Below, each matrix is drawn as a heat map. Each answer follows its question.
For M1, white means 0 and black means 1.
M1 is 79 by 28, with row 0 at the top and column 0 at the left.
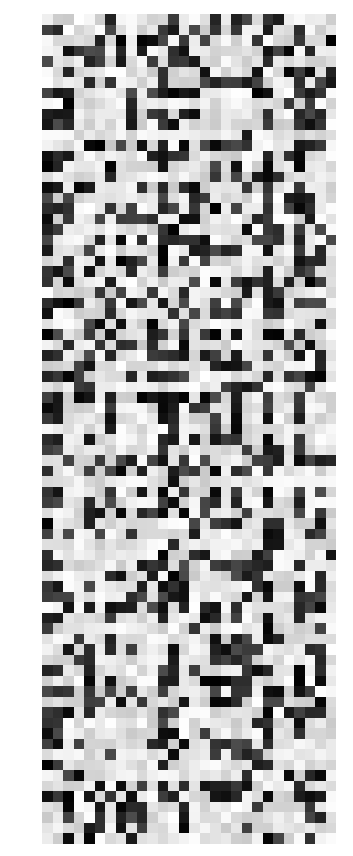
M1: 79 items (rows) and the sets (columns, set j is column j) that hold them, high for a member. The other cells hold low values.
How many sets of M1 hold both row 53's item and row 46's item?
3
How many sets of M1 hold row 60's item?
12
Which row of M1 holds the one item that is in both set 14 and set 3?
16
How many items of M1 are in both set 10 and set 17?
2
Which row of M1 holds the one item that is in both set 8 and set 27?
42
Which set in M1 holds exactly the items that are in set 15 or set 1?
11
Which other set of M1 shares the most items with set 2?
25
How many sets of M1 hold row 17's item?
9
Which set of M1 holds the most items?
21
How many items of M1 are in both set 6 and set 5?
0
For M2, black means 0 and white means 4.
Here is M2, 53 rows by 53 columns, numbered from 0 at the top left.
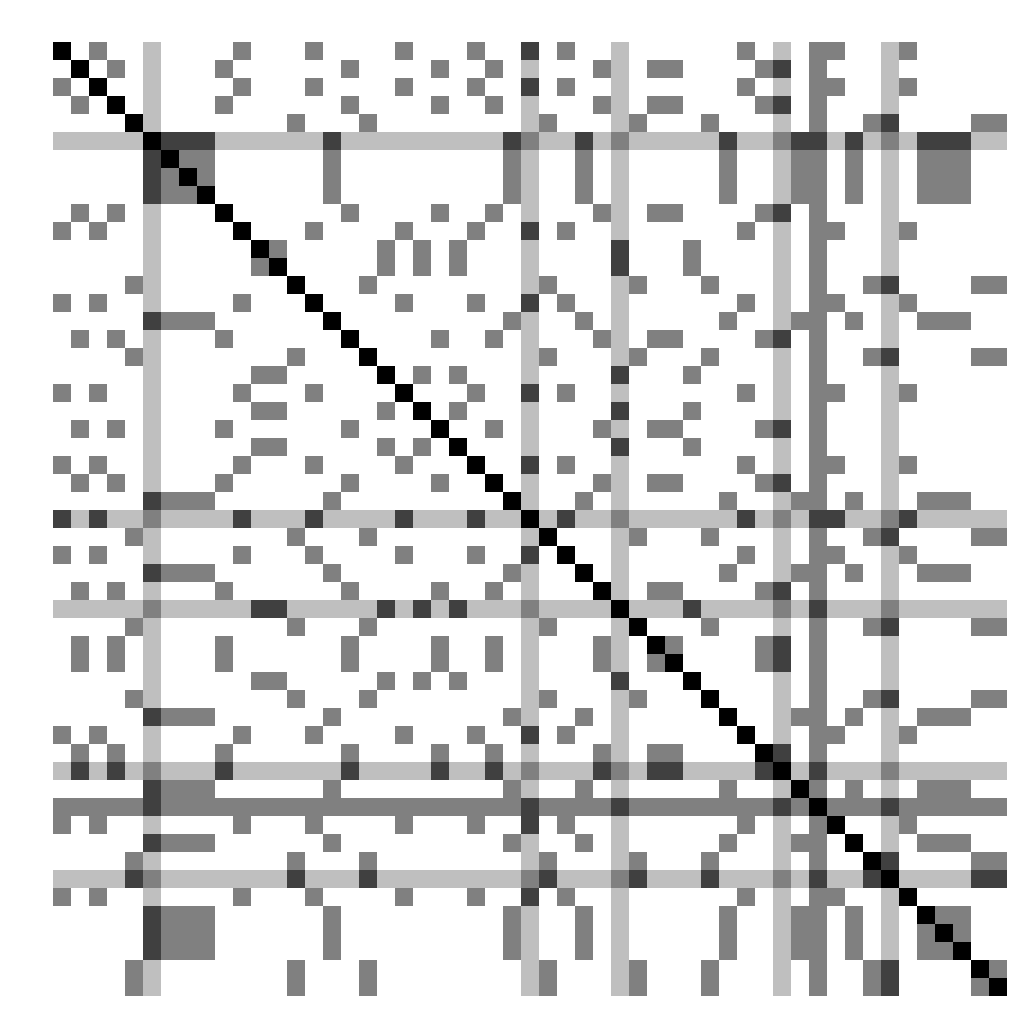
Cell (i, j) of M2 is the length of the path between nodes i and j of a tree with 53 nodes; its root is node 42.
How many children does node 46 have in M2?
9
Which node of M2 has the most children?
5
